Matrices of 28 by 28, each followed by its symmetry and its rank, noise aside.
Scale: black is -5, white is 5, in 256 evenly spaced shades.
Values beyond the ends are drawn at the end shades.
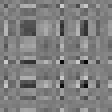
symmetric, rank one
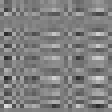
no symmetry, rank one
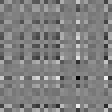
symmetric, rank one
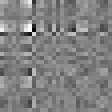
symmetric, rank one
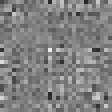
symmetric, rank three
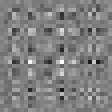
symmetric, rank one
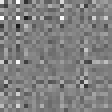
symmetric, rank two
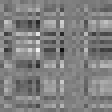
no symmetry, rank one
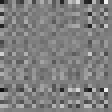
no symmetry, rank two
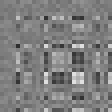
symmetric, rank one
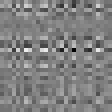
no symmetry, rank one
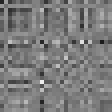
symmetric, rank three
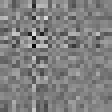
no symmetry, rank two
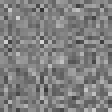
symmetric, rank two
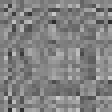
symmetric, rank two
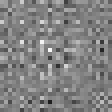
symmetric, rank two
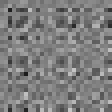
symmetric, rank two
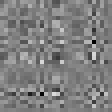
symmetric, rank two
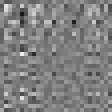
no symmetry, rank three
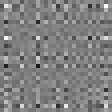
no symmetry, rank two
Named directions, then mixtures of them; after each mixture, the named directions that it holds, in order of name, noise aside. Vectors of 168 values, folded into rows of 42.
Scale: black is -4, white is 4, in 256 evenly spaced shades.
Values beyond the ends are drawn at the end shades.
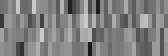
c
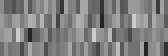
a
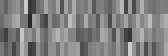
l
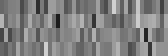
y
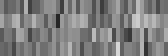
a, l, y.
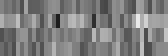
a, l, y.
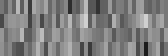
a, c, l.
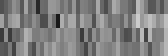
l, y.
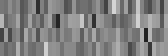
y.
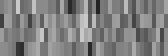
c.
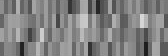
a, c.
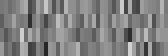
l, y.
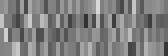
c, l.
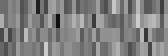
y.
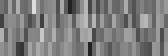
c.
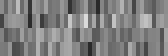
c, l.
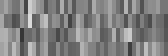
l.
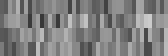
c, l, y.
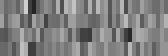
c, l.
